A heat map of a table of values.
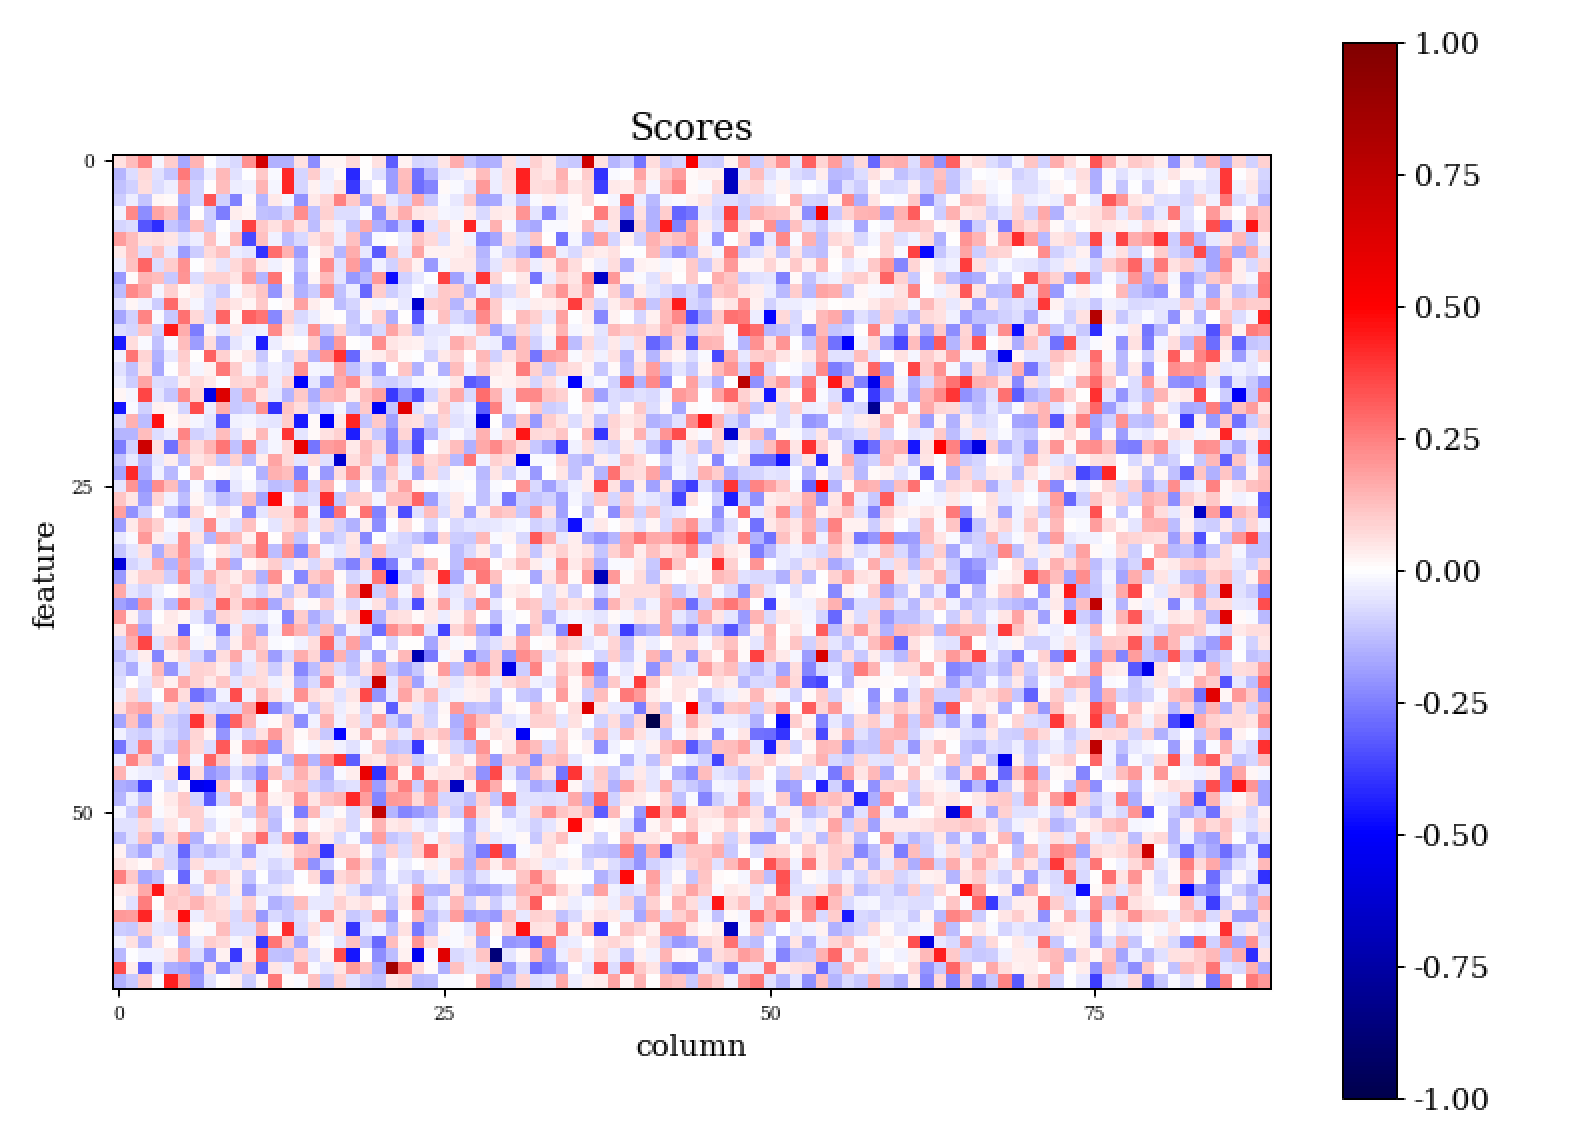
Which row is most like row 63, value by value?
13
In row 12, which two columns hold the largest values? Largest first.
75, 88
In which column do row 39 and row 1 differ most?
47
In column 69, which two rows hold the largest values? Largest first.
6, 10
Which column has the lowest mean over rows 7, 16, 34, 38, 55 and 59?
23
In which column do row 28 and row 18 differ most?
7
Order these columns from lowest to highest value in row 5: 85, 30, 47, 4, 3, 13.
3, 85, 4, 30, 13, 47
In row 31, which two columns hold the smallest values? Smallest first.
0, 20
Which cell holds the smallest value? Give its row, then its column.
43, 41
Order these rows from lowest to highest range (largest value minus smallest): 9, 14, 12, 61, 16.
16, 14, 9, 12, 61
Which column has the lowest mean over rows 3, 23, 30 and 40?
54
